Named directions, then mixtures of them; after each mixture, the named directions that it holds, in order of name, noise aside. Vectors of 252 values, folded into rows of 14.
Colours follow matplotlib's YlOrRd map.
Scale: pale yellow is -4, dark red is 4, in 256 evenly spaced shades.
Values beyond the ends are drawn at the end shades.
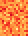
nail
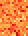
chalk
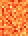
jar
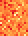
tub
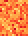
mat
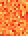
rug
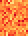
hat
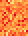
hat.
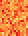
chalk, hat.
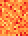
jar, mat, rug.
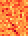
chalk, jar, rug.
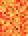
nail.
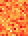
mat.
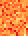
chalk, jar, tub.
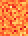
jar.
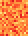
hat, jar, rug.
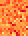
chalk.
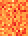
chalk, jar, rug.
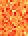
hat, jar, rug.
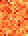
hat, rug, tub.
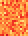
hat, rug.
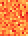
rug.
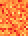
chalk, jar.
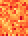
hat, mat, nail.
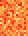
nail, tub.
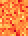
chalk, jar.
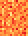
jar, nail, rug.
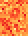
mat.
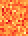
hat, jar.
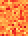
jar, mat, rug.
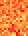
chalk.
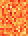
jar.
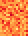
nail.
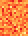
jar.
